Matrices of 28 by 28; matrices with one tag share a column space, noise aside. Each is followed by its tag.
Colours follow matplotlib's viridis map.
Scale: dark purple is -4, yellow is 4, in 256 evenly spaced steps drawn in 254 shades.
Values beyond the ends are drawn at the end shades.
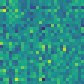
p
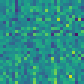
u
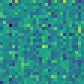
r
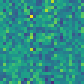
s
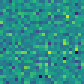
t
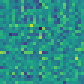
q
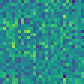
r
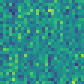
s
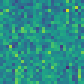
p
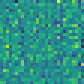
r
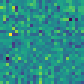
u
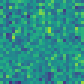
s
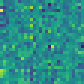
p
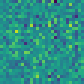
r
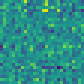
p
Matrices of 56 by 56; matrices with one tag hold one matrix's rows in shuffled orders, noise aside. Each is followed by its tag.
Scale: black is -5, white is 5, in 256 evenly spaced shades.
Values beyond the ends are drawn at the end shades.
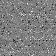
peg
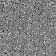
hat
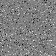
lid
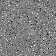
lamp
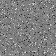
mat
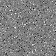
mat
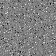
hat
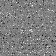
peg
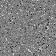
lamp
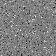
mat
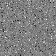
hat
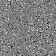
lamp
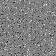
hat
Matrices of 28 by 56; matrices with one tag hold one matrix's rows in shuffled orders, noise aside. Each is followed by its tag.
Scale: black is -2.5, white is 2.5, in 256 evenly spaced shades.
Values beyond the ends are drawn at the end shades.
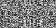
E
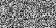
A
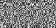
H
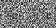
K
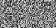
K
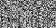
E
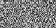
H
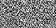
K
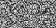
A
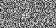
H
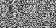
A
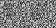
H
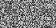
K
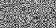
H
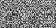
K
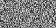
H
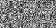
A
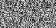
K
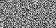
H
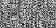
E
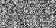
A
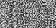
A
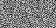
H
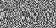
H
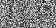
A
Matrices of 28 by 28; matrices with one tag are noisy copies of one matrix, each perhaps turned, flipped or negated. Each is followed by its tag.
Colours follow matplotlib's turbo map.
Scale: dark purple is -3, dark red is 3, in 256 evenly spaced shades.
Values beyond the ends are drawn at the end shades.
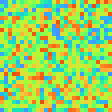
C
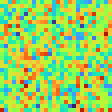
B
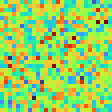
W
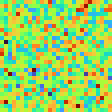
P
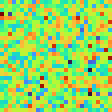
B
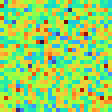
W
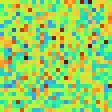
P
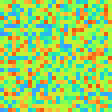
B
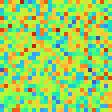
B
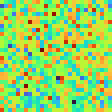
C
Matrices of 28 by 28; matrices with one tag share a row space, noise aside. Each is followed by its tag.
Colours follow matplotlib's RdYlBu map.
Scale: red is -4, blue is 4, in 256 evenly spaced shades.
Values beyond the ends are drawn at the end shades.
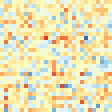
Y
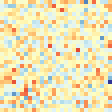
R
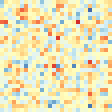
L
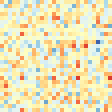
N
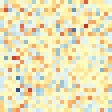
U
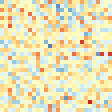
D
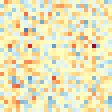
R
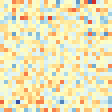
L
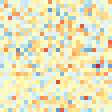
D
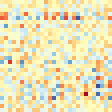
N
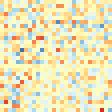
U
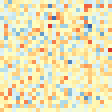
D
